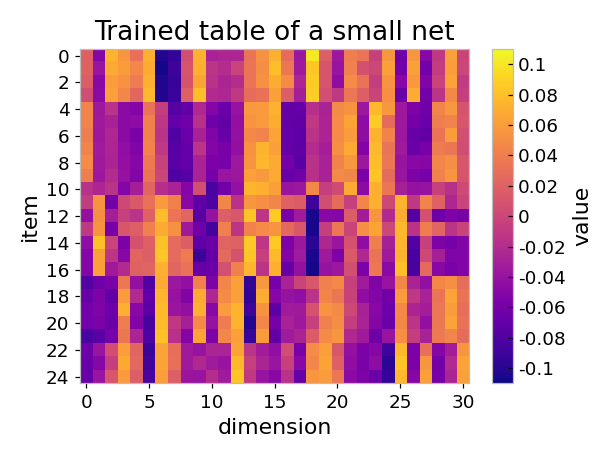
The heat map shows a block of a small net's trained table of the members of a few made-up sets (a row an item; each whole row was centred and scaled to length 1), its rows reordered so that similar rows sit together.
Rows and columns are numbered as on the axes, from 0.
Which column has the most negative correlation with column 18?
1
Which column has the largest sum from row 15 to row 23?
6
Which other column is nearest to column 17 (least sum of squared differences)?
22
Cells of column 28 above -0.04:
19
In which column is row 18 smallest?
13
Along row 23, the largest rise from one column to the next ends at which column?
25
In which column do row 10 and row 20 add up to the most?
14
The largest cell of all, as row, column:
0, 18
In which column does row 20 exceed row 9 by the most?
12
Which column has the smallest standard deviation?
10
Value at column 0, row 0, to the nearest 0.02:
0.02
